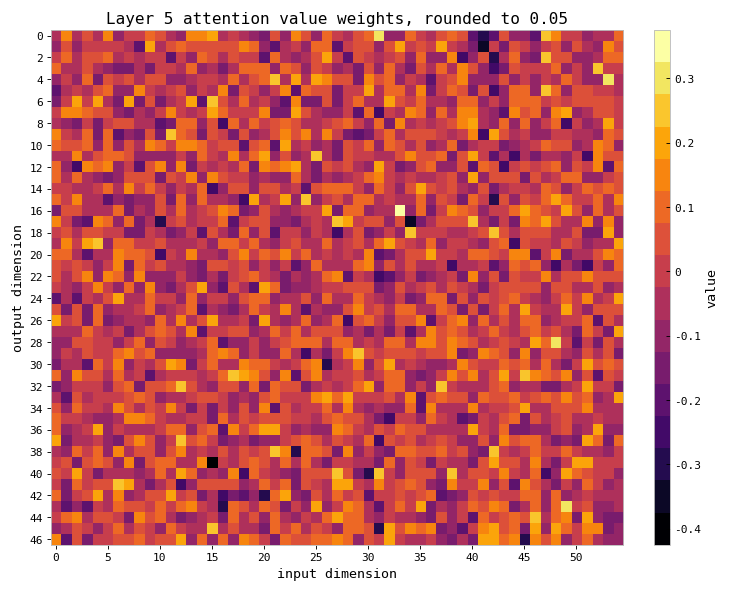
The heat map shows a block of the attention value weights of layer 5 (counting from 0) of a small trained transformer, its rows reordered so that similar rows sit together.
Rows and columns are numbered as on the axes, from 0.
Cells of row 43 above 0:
23
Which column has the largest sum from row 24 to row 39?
51
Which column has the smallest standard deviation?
50
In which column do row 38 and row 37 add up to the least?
31
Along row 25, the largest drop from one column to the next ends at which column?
14
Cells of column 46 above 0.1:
6
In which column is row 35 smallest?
32
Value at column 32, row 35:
-0.25
